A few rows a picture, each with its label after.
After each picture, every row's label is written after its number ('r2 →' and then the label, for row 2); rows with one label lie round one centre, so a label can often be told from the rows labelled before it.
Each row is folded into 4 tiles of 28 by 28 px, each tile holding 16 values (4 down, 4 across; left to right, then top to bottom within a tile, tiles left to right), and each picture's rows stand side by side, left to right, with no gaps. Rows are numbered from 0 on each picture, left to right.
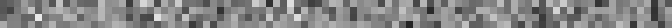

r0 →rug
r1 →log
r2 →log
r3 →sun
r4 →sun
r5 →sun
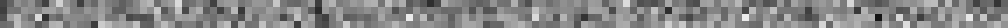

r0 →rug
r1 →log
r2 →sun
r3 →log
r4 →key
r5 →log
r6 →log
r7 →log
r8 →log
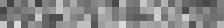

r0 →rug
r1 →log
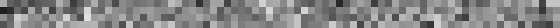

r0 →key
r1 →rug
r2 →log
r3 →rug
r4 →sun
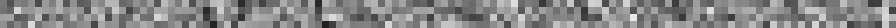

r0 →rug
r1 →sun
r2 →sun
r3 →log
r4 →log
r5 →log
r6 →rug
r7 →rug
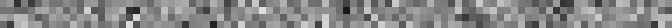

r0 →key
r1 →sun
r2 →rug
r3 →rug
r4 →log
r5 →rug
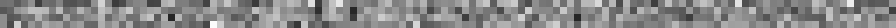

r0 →rug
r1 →rug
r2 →sun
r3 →sun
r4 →log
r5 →log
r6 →log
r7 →log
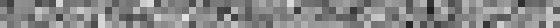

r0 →rug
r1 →log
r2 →log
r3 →sun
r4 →rug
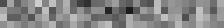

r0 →log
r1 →key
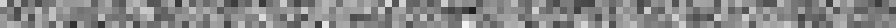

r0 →sun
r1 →rug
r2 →rug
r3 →log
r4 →key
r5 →key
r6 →log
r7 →log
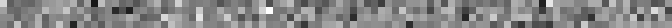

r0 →sun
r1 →key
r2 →log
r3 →sun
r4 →sun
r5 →log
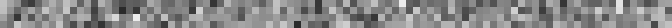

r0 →sun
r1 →key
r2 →sun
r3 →log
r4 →sun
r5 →rug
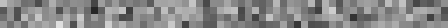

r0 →sun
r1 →sun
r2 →sun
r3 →log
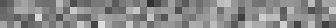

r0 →rug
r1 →rug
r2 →sun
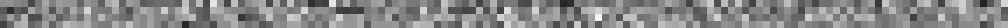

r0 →key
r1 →sun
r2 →log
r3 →key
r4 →key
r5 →rug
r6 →log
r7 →sun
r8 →log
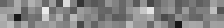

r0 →log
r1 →rug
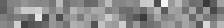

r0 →rug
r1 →log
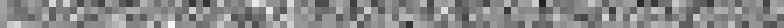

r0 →log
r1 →log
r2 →log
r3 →sun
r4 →sun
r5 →log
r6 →sun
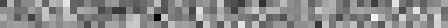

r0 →log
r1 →key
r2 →rug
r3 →rug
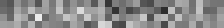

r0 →rug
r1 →key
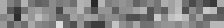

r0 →sun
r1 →log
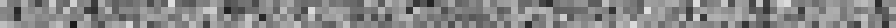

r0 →sun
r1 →rug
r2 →key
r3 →log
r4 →log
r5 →key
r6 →sun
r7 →sun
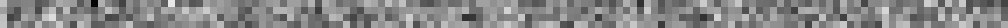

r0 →sun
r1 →rug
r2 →sun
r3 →log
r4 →log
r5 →key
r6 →log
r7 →rug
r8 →log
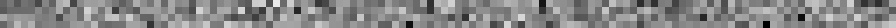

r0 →key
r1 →key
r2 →log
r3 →sun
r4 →sun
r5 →log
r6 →rug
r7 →log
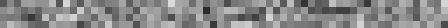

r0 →log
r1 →sun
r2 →log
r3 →key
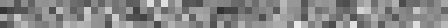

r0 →key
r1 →log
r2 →key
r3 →rug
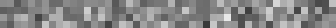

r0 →key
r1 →rug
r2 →log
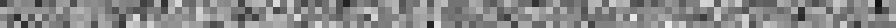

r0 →rug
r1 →key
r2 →log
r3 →rug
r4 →rug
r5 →log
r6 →log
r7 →sun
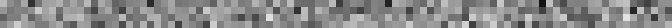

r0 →sun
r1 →rug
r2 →log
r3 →key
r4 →sun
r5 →log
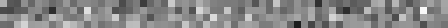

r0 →key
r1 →key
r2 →sun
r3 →key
